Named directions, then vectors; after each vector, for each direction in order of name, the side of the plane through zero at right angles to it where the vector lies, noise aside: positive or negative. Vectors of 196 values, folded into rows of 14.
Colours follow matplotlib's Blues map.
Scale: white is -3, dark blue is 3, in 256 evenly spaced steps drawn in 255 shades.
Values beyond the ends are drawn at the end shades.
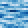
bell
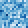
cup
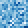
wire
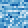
negative, negative, positive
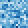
positive, negative, positive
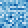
negative, negative, positive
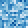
negative, negative, negative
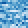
negative, positive, negative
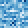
negative, negative, negative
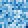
negative, positive, positive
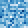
positive, positive, negative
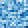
positive, positive, positive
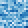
positive, positive, positive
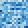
negative, positive, positive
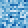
negative, negative, positive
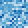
positive, negative, negative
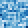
positive, positive, positive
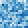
positive, positive, positive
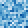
positive, positive, positive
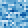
positive, positive, positive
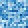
positive, positive, positive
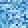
negative, positive, negative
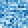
positive, positive, negative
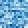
positive, negative, negative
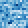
negative, positive, positive
